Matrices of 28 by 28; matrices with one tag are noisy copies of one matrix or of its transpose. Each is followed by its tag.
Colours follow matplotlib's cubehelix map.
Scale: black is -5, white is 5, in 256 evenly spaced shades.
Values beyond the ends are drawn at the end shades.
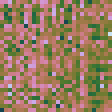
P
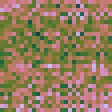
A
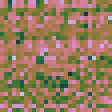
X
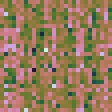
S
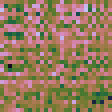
P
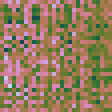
P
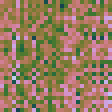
A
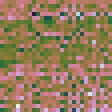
A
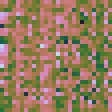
X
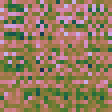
P
